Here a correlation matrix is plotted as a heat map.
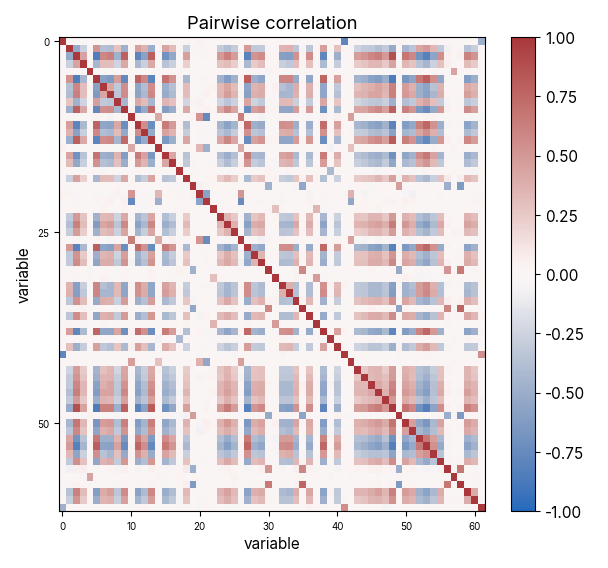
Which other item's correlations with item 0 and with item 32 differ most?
41
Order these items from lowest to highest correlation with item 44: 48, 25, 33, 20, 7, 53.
53, 33, 20, 25, 7, 48
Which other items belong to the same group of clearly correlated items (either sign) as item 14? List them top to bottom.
10, 20, 21, 26, 42
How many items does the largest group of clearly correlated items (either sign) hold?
40
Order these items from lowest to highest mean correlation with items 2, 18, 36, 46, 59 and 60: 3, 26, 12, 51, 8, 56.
12, 8, 26, 56, 3, 51
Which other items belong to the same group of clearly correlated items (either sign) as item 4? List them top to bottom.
57
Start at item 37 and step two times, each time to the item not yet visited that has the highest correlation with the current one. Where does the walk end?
22
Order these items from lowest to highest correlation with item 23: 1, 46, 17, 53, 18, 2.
53, 1, 17, 18, 46, 2
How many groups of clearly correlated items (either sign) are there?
7
